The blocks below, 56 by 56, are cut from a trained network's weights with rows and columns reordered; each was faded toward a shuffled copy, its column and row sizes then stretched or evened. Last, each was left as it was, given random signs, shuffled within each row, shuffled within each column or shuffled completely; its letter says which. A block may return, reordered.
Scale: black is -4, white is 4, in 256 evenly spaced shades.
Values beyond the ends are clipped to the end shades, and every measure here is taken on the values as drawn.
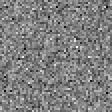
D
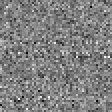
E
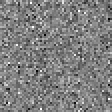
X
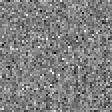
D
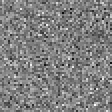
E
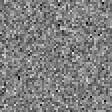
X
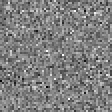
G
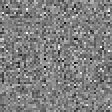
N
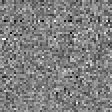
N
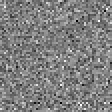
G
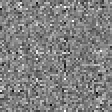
E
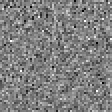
D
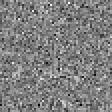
G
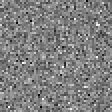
D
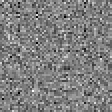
N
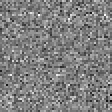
G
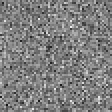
X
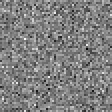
X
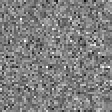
G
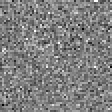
G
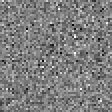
E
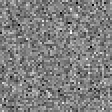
D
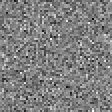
X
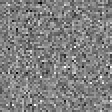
E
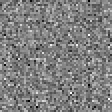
N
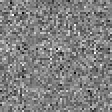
E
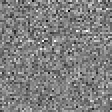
G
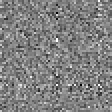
E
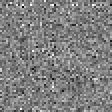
E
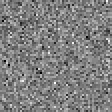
X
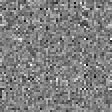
N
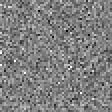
X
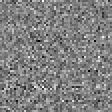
E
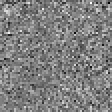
N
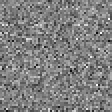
G
